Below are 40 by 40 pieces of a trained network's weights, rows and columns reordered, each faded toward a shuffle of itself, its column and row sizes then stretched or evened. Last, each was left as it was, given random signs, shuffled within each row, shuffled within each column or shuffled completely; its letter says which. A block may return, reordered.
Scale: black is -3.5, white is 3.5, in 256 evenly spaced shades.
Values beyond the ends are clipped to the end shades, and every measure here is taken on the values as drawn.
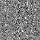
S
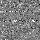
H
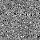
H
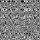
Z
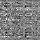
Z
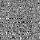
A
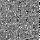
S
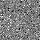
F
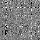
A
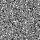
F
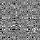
Z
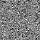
S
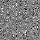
S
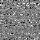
H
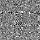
A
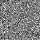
S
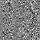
S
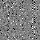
S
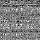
Z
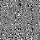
A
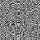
Z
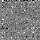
A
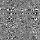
A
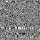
Z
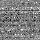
H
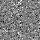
S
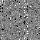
S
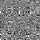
Z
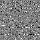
H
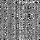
Z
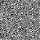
Z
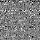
A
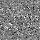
H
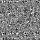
H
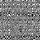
Z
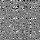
Z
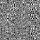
Z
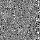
S
